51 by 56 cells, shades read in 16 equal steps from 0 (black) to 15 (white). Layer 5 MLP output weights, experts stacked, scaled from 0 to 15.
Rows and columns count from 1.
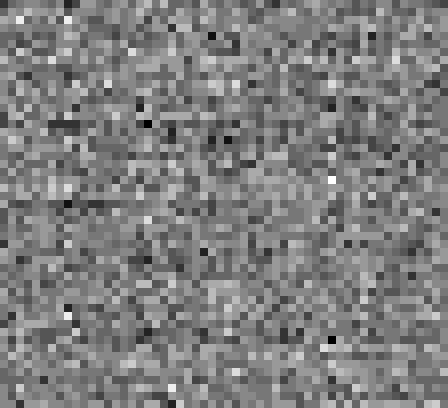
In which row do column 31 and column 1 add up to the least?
1
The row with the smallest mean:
16
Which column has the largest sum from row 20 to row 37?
35
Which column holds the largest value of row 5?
9
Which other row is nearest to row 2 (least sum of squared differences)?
28
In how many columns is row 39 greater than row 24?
14
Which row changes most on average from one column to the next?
11
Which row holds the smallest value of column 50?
19
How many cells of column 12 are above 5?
43
